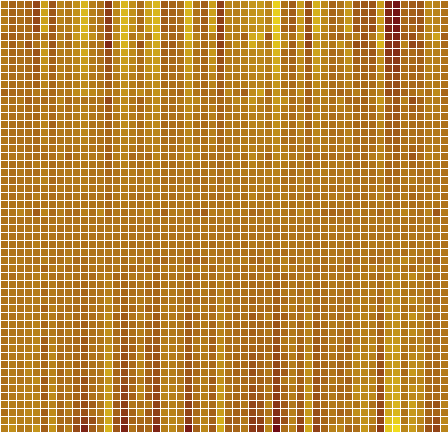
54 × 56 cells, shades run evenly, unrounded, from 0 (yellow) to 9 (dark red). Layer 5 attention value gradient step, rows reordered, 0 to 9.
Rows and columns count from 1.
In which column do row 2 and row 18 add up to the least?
35
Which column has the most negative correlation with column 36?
52
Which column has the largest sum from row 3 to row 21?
50
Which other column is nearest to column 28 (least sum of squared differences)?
39
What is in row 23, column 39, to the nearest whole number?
5
